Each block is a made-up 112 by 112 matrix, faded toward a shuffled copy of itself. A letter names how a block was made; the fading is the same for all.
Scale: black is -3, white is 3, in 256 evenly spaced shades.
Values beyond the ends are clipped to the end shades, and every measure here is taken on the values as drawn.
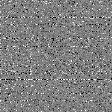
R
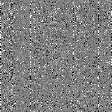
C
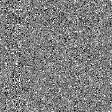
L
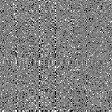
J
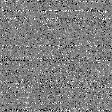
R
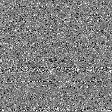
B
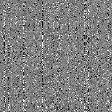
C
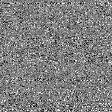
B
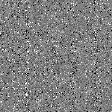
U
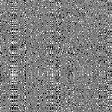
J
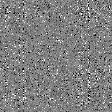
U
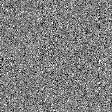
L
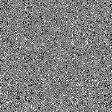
U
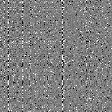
J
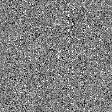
L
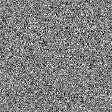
B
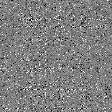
R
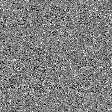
B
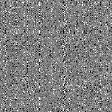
C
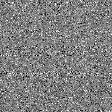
B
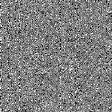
L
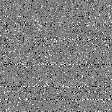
R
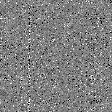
U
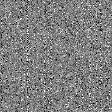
L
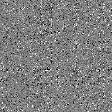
U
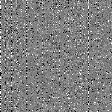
C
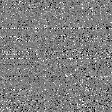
R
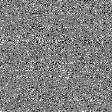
R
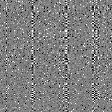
J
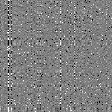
J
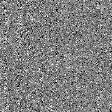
L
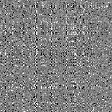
J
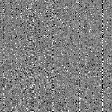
C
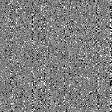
C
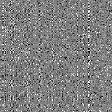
J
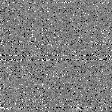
R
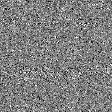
B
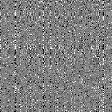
J
